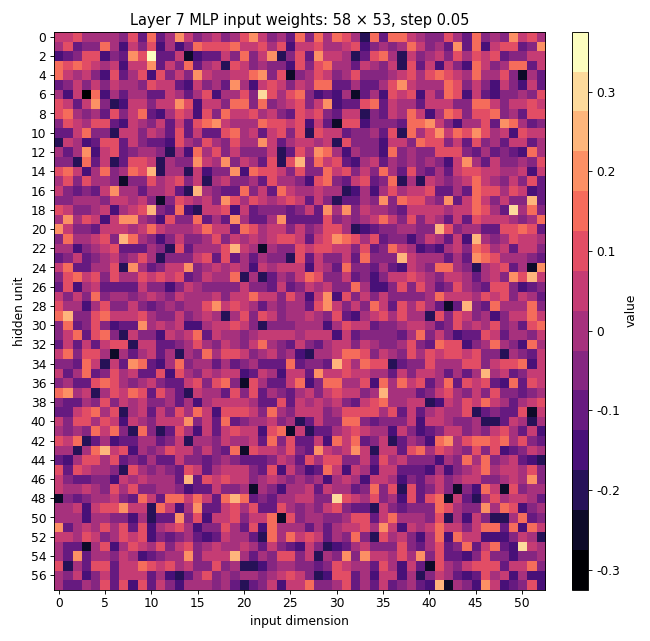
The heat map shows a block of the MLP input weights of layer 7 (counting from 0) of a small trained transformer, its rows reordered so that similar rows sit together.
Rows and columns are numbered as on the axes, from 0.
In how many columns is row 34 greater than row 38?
19
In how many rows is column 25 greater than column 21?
24
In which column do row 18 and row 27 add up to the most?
29
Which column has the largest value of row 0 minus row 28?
42
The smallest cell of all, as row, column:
6, 3
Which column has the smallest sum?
11
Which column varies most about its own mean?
51
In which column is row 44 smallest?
52
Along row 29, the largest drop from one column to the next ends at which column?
2
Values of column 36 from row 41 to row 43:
-0.15 -0.2 0.05
